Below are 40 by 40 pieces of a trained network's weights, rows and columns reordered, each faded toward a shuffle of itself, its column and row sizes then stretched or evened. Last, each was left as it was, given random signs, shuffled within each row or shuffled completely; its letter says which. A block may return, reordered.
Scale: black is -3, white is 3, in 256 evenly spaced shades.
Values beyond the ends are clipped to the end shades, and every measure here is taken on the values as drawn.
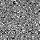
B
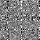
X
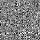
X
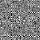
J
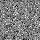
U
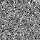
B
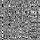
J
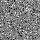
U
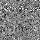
B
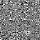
J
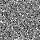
U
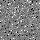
U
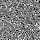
U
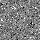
U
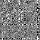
X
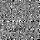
X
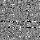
X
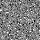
U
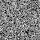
U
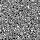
U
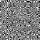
J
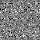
B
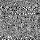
B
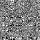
J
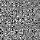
X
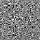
J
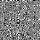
X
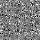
X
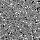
U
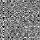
J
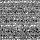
B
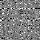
J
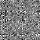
X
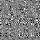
J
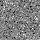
U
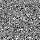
B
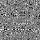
B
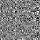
J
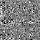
X
